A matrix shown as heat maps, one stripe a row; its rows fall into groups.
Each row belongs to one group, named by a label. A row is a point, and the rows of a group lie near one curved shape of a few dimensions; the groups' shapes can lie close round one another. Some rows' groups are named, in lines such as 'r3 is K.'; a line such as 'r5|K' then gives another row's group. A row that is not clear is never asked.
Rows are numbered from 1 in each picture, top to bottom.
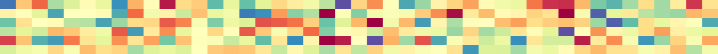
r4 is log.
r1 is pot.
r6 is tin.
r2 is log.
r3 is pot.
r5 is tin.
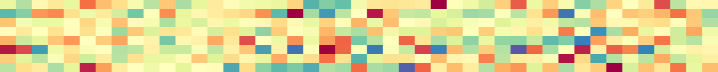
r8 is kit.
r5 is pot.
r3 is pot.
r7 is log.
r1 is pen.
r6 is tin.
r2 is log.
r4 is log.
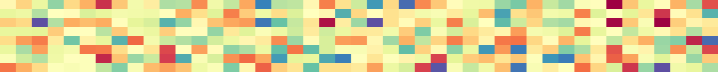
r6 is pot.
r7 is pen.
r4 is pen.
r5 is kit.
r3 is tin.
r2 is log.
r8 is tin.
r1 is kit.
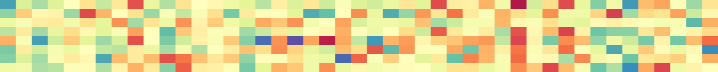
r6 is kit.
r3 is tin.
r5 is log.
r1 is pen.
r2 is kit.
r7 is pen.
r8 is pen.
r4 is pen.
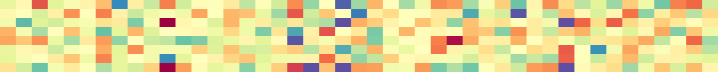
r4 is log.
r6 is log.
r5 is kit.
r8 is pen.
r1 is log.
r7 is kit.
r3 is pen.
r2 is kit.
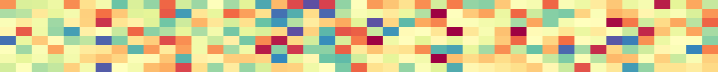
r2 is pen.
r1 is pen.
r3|kit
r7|pen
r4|kit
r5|pot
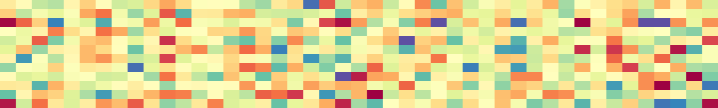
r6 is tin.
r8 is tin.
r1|pen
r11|pot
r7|pen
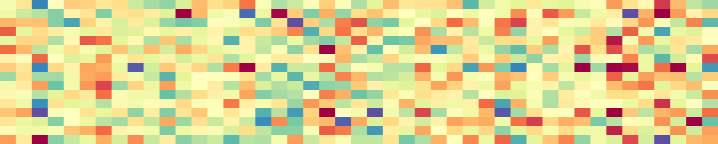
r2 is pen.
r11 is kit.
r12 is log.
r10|kit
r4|tin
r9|kit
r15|kit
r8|tin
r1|tin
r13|tin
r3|kit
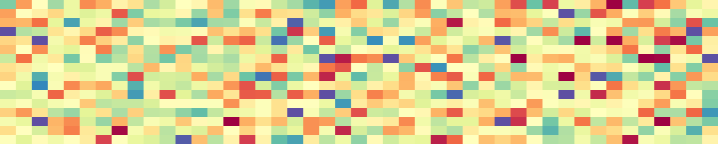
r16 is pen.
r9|log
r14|log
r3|kit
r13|kit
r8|tin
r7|kit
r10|tin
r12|log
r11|log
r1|kit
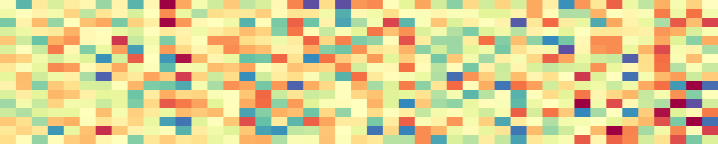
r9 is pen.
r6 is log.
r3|pot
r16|tin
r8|pot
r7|pen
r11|tin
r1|pen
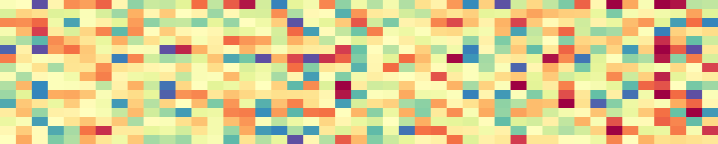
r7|pen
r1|tin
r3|kit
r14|tin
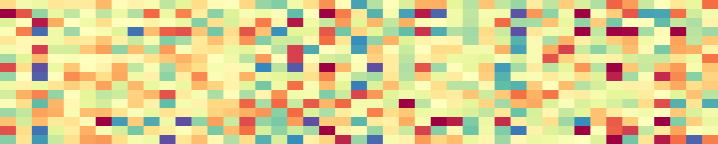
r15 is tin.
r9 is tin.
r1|kit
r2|tin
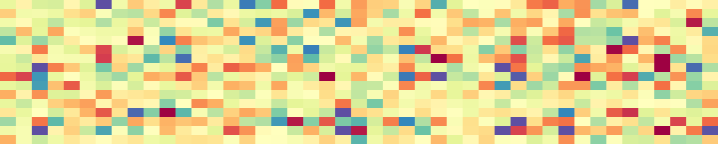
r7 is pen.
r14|pot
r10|log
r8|log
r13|pen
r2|pen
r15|log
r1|pen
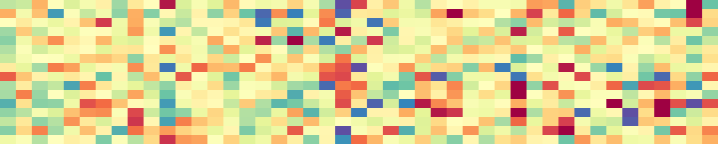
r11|kit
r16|pen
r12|kit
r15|pot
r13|pen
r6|pen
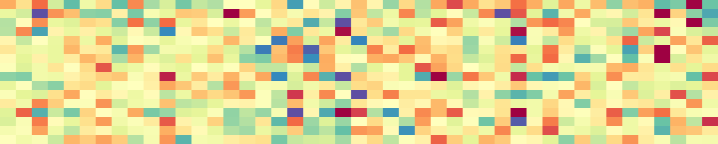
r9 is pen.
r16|pen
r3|log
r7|pen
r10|pen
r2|log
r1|kit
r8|kit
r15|pot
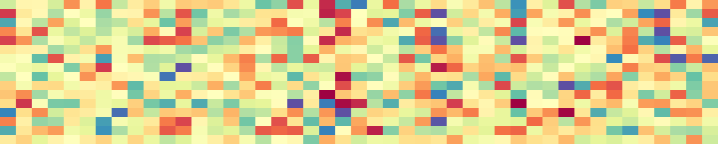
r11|tin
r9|kit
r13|pot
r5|tin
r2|tin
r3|kit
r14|pen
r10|pot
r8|pen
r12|kit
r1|pot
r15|pot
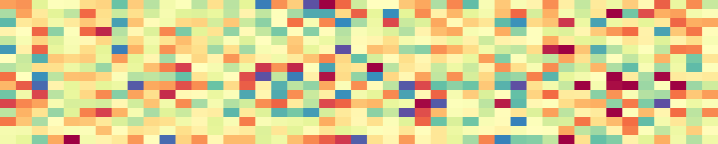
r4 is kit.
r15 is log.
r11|pot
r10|tin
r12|tin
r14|tin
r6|pot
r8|pot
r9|tin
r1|pen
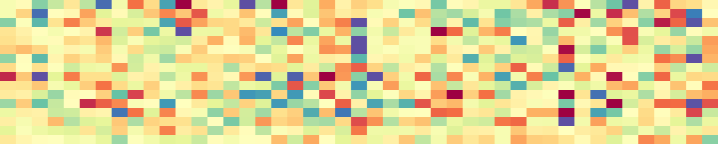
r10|pot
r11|log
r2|tin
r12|kit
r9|tin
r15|pen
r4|pen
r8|pot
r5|kit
